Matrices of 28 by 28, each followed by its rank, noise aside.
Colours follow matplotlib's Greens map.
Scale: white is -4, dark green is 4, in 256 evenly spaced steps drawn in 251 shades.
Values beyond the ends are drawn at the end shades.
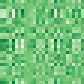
two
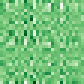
three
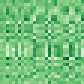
two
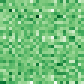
four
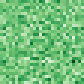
six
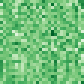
six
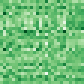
four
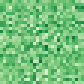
six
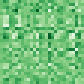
three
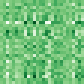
two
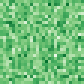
six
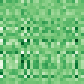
two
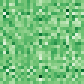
four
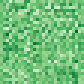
six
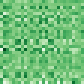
two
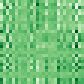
two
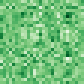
four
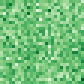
eight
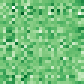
four
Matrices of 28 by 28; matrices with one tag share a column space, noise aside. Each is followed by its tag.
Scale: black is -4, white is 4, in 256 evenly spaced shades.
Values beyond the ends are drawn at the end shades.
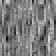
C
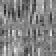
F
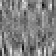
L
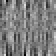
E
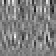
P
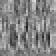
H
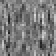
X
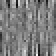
E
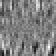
L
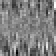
L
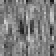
C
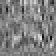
P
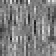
C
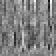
H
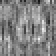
C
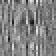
C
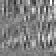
P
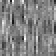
C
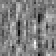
X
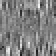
L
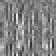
X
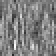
X
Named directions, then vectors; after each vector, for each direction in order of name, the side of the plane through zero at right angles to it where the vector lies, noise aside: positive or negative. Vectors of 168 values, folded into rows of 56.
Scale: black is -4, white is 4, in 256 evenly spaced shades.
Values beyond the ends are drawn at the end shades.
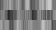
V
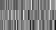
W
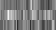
negative, positive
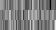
negative, negative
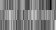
negative, negative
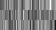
positive, positive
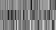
positive, negative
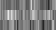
negative, positive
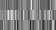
negative, positive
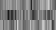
positive, negative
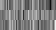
negative, negative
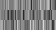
positive, negative
